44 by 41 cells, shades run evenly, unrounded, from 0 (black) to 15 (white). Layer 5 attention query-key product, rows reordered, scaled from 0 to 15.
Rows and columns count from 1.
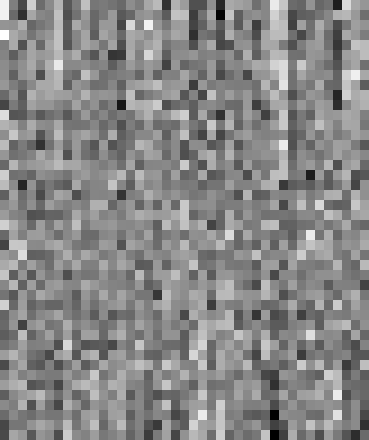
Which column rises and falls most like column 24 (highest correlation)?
4
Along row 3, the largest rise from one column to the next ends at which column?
15
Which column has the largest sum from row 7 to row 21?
32
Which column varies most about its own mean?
31
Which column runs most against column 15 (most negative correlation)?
38
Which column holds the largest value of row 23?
1
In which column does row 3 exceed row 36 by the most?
17
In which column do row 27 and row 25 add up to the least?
29
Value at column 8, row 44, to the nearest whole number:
12
